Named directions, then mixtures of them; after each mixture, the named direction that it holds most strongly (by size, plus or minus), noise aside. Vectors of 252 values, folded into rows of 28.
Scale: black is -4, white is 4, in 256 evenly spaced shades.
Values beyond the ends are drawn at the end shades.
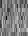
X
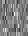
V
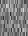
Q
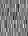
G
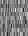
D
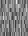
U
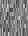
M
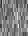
X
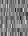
D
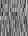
U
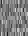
D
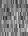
X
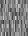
U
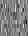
G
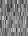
X
